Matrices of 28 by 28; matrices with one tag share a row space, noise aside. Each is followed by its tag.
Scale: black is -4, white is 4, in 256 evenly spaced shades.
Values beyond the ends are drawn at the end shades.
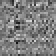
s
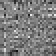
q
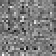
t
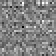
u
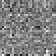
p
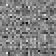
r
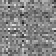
t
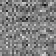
r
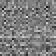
p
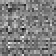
t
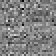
t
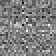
u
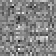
s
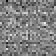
r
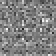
u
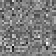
p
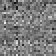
q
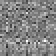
r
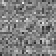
u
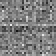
u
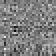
q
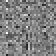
r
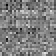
r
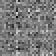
s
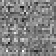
t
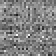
q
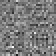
s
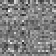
t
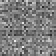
u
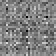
r
